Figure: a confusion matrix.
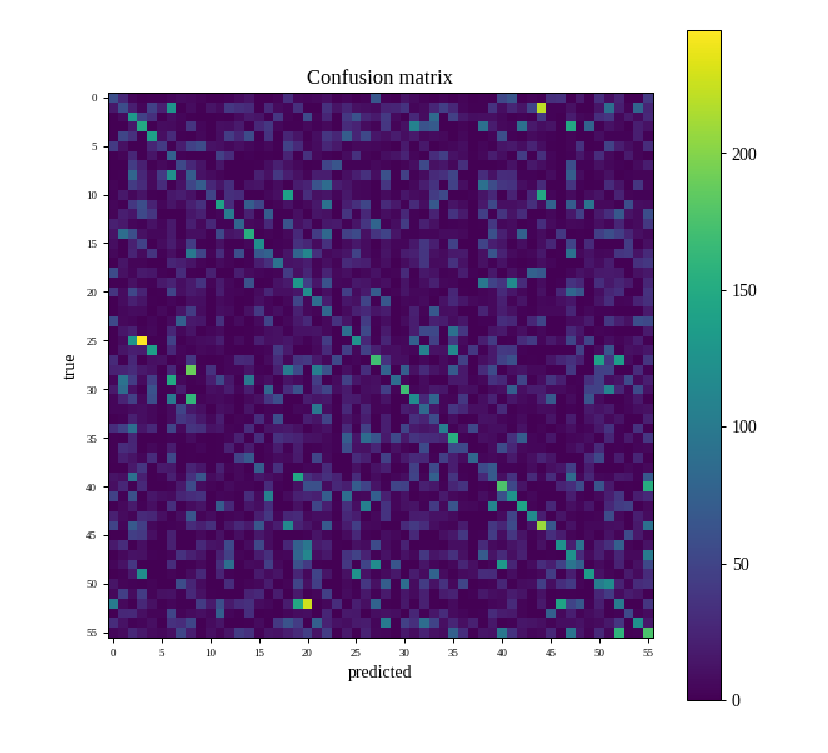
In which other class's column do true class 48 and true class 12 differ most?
27
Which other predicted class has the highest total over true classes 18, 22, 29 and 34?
6
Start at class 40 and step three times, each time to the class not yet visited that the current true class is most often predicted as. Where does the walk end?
20
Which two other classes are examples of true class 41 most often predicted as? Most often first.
16, 24
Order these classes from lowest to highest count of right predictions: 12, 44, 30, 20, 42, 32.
32, 12, 20, 42, 30, 44
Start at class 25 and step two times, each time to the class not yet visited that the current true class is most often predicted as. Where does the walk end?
47
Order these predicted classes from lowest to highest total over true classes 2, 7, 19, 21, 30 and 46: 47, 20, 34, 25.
34, 25, 47, 20
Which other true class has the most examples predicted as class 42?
3
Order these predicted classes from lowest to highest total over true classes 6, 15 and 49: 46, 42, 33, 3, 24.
46, 24, 42, 33, 3
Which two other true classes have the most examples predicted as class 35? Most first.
26, 24
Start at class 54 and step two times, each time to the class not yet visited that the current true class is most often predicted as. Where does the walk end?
8
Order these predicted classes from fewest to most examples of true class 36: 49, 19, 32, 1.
49, 19, 1, 32
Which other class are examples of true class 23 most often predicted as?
7
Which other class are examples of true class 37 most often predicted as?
14
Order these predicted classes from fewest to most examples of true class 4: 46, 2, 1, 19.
46, 19, 2, 1
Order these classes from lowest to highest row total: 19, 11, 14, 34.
34, 19, 14, 11
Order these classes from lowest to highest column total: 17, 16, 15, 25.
17, 15, 16, 25
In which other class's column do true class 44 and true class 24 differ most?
18
